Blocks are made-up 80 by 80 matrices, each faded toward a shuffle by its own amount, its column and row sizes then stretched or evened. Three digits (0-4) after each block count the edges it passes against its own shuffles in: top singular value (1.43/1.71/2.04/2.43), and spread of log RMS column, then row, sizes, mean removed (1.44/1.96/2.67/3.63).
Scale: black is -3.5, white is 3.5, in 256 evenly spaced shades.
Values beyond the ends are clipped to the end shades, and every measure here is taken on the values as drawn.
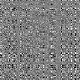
4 3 3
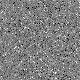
0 0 0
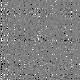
3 2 2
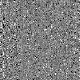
2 2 0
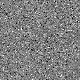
1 0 0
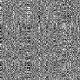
4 3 1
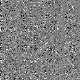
2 2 1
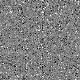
1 1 0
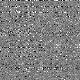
3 1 3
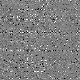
3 1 2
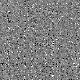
1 2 1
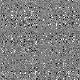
2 3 3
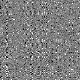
3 2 1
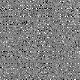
2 1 3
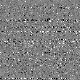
1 1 3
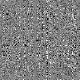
1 3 2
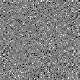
3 1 0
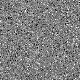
0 1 0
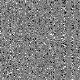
1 3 0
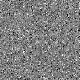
2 1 0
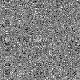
3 0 0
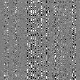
3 4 1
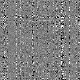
2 4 2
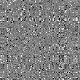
4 2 1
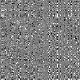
4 3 1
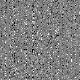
0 3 0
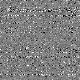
2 1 3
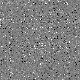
0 2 1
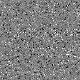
0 0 2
